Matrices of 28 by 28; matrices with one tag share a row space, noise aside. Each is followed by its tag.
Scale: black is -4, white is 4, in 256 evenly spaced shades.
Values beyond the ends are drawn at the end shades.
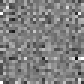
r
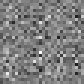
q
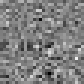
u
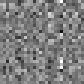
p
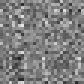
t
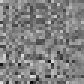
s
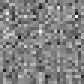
q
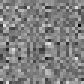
r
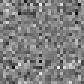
q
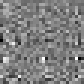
r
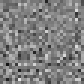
q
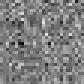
t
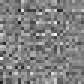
s
